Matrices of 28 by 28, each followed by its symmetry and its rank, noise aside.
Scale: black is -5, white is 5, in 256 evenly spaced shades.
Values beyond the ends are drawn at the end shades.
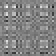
symmetric, rank one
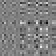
no symmetry, rank two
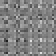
no symmetry, rank two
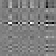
no symmetry, rank one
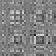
symmetric, rank two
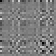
symmetric, rank two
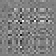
antisymmetric, rank two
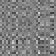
no symmetry, rank two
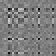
symmetric, rank one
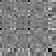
symmetric, rank two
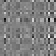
no symmetry, rank one
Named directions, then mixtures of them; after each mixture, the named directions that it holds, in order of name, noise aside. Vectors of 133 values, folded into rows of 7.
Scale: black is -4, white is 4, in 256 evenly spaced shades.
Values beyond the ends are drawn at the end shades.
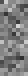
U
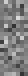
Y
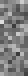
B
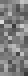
B.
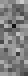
B, Y.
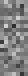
Y.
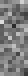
B.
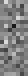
Y.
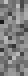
B, Y.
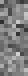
B, U.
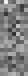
U, Y.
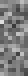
B.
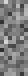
B, Y.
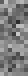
B, U.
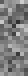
B, U.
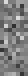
Y.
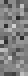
Y.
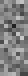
B, Y.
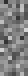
B, Y.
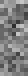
B, U.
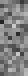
B.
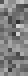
B, U.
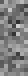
B, U.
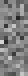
Y.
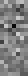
B, Y.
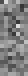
U, Y.
